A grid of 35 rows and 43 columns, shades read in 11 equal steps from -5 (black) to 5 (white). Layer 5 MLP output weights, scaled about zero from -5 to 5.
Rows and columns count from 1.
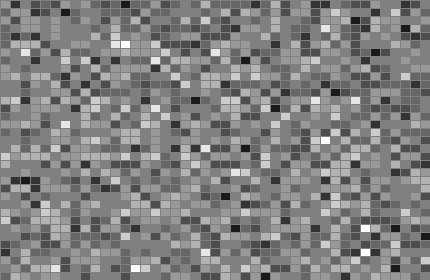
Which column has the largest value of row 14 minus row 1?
13
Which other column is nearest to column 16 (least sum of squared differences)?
9
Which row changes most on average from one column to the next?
19
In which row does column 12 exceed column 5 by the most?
6
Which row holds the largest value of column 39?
34
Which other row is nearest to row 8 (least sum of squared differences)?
24
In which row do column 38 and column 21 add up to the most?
3
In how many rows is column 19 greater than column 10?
18
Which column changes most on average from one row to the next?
25
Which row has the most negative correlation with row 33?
30
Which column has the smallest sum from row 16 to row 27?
23
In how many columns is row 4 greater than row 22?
11
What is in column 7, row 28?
1
